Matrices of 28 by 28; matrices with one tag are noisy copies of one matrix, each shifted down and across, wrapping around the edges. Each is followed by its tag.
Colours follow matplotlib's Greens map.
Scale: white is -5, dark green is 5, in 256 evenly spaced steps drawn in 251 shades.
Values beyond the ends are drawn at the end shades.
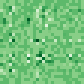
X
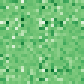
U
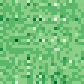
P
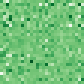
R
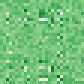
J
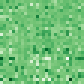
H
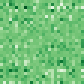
H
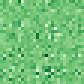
X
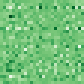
P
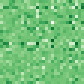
U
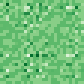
U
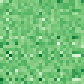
J
